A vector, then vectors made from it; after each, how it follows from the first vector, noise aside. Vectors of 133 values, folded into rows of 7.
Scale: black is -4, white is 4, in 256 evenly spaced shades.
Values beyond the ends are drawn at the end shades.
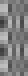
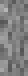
shrunk.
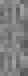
wrapped around, negated, shrunk.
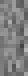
wrapped around, negated, shrunk.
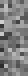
sign-scrambled.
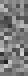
sign-scrambled.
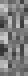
copied.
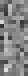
sign-scrambled.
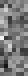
sign-scrambled.
